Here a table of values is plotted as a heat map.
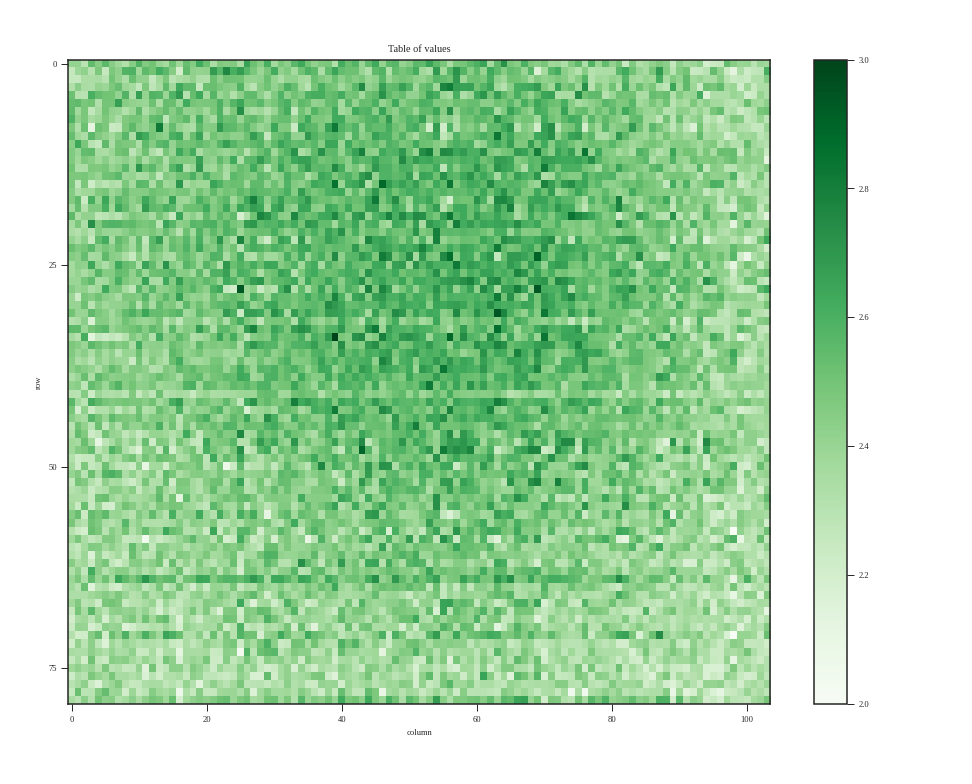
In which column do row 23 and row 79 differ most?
70
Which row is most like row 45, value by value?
21
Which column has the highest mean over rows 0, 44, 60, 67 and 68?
55
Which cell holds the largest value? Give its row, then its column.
34, 39
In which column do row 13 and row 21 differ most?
16
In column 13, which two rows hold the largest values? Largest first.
8, 22
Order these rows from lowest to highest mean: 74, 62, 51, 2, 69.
74, 69, 62, 2, 51
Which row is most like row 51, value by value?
5
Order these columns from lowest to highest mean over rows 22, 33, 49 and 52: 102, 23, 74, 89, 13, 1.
89, 102, 1, 74, 23, 13
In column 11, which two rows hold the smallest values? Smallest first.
59, 50
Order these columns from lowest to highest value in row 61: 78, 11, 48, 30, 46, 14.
11, 78, 14, 46, 48, 30
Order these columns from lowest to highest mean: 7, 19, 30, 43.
7, 19, 30, 43
